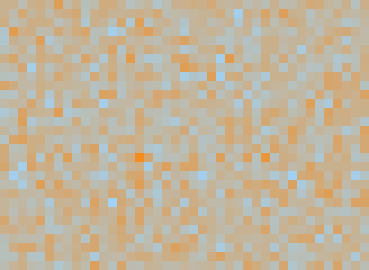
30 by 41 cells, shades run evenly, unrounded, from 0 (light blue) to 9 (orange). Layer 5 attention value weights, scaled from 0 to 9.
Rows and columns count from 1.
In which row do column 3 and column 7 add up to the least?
19
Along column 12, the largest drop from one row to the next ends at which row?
12
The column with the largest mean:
16
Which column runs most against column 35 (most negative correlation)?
33
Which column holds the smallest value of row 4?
13
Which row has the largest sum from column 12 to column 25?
11
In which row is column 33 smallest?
20
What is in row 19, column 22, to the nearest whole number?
6
